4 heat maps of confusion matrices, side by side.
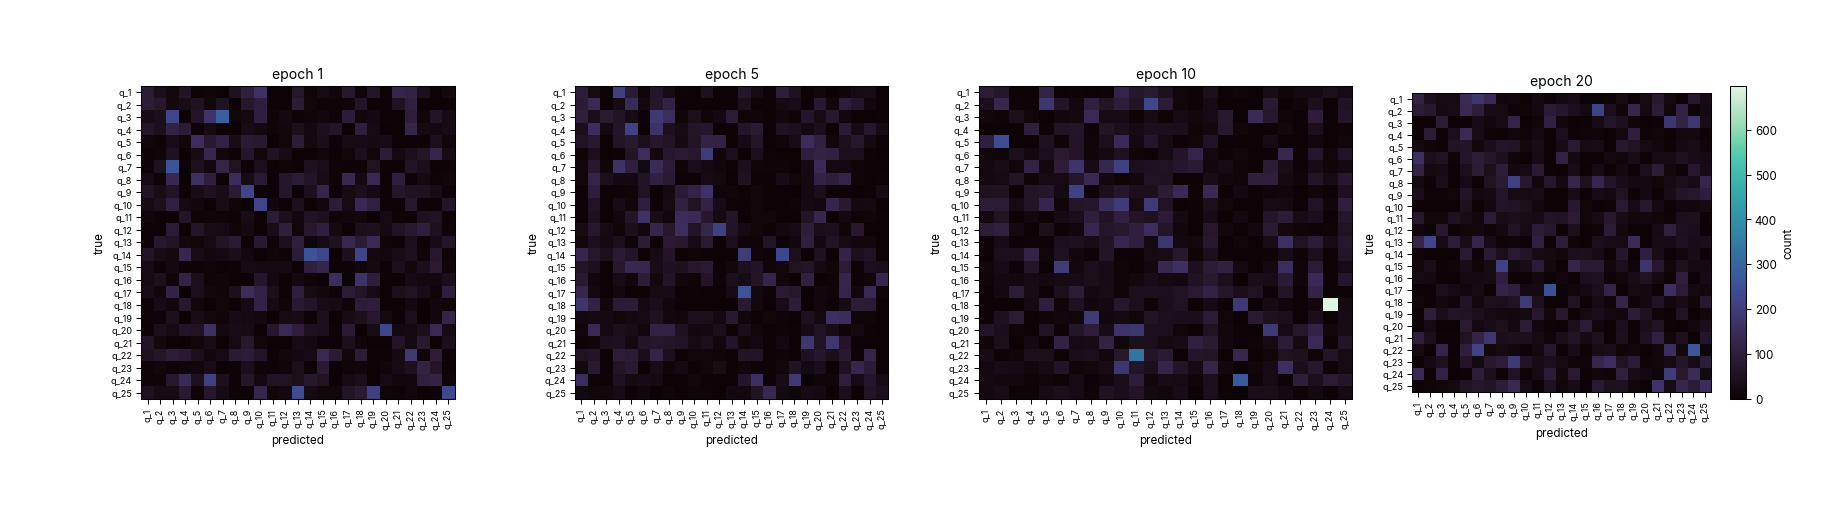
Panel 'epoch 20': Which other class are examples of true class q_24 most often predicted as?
q_22
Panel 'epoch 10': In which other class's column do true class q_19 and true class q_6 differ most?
q_8
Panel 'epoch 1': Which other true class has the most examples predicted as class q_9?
q_17
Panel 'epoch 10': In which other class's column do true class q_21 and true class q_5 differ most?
q_2
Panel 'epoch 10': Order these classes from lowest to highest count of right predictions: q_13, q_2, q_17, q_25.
q_25, q_17, q_2, q_13
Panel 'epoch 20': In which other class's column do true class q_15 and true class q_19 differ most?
q_8
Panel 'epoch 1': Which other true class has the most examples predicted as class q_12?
q_20
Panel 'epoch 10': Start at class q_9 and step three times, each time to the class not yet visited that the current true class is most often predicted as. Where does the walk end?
q_12
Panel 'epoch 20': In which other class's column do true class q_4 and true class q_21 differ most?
q_7
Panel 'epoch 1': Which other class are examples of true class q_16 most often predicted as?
q_18
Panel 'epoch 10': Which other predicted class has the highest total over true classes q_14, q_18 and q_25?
q_24
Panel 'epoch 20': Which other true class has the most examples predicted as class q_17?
q_23
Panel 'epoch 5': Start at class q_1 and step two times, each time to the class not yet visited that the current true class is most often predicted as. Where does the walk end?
q_5
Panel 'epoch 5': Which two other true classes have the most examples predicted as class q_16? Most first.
q_25, q_13
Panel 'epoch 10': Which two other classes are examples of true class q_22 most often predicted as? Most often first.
q_11, q_18
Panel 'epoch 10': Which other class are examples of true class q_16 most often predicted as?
q_23
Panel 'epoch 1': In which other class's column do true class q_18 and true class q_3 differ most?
q_7
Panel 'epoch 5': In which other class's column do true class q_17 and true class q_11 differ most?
q_14
